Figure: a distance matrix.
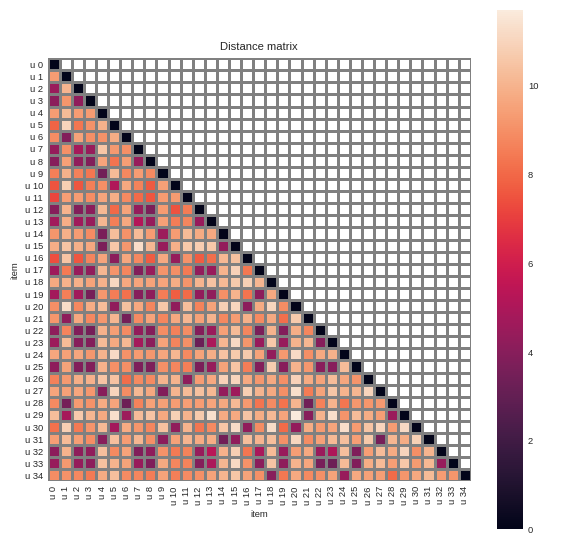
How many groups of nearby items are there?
6
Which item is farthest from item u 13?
u 29
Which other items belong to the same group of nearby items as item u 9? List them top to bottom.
u 4, u 14, u 15, u 27, u 31
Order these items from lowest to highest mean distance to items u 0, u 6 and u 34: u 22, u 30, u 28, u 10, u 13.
u 28, u 22, u 13, u 10, u 30
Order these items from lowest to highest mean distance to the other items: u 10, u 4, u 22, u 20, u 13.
u 22, u 13, u 10, u 4, u 20
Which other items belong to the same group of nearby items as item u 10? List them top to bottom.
u 5, u 16, u 20, u 30
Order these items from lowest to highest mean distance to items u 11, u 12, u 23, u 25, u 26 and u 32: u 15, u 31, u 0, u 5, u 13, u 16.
u 0, u 13, u 16, u 5, u 31, u 15
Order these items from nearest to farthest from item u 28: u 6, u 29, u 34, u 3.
u 6, u 29, u 34, u 3
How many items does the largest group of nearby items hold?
14
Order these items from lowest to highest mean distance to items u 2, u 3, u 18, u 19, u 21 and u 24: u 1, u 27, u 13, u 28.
u 13, u 28, u 1, u 27
